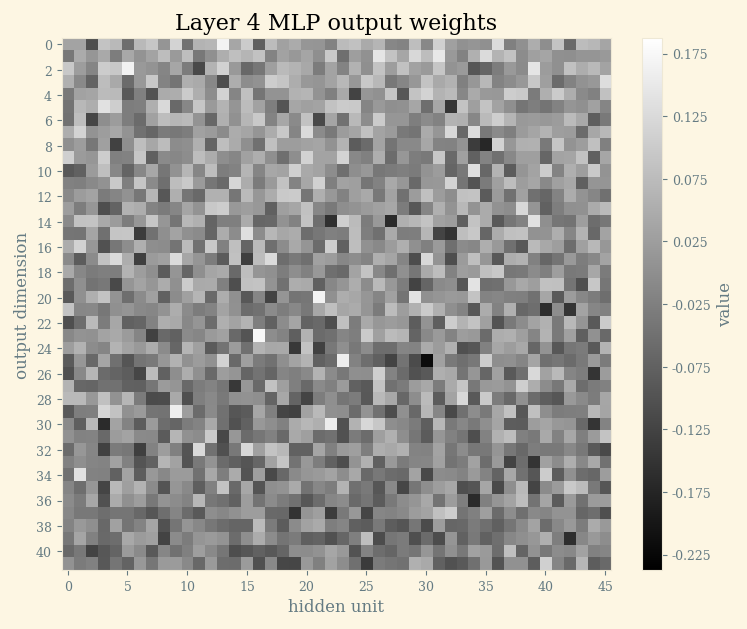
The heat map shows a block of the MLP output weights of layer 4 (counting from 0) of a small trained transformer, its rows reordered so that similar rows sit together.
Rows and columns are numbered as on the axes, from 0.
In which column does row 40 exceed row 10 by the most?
37
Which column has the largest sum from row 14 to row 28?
34
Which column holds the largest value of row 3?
45
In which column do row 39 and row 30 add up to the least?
3
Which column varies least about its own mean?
28
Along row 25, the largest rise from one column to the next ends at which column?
31
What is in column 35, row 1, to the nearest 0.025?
0.125
